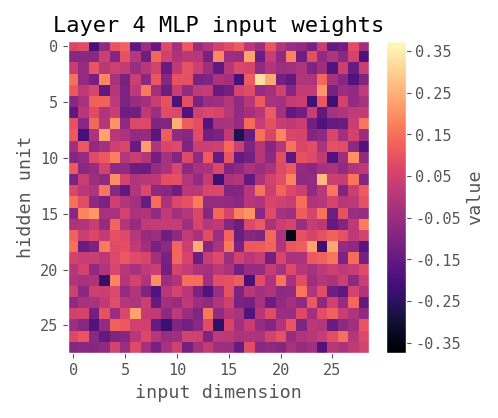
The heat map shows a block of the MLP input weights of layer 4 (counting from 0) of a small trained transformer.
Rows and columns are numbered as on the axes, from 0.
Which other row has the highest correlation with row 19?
23
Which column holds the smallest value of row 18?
24
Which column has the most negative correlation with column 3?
16
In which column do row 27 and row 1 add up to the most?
17
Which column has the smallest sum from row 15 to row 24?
9
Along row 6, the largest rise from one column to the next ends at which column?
12
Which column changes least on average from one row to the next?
5
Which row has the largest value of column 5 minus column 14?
25
